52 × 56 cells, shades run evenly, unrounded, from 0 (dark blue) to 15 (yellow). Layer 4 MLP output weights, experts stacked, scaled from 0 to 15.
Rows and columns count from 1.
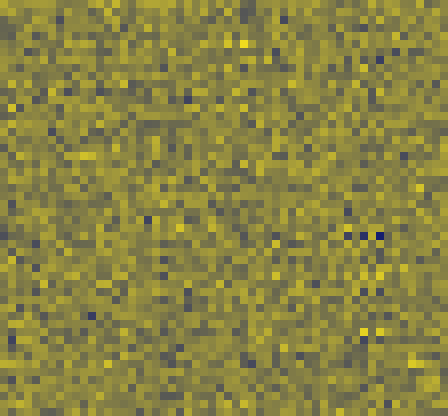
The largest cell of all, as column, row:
31, 6
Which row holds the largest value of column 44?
29
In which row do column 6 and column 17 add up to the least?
12
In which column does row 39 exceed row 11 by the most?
17
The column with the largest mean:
4
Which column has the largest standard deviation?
48
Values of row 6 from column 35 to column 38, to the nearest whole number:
9 10 8 10
